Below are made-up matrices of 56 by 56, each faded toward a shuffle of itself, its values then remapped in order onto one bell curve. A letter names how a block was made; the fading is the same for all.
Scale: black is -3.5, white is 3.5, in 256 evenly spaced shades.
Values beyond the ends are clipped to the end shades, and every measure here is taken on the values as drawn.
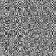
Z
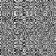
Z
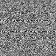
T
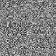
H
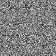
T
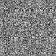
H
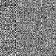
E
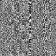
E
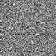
H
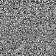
T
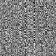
E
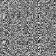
E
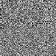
H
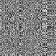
Z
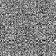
H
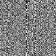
E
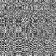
Z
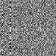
E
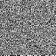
H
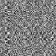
Z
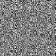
E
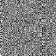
E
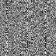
E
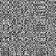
Z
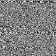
T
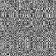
Z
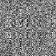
E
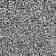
T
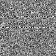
T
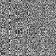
E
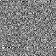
H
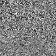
T
